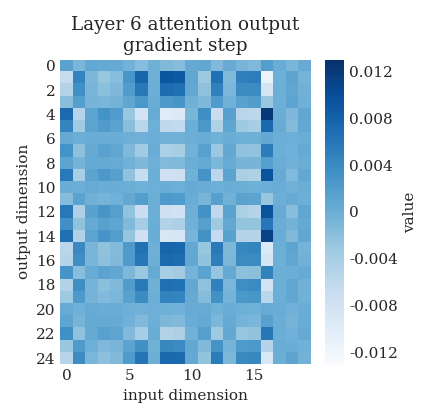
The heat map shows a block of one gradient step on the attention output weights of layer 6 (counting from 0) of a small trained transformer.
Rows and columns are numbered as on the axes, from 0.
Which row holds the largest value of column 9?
1
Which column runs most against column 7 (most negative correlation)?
10
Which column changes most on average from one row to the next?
16
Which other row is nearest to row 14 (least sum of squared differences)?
4
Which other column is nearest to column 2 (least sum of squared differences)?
13
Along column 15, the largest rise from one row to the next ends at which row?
15
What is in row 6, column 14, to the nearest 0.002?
0
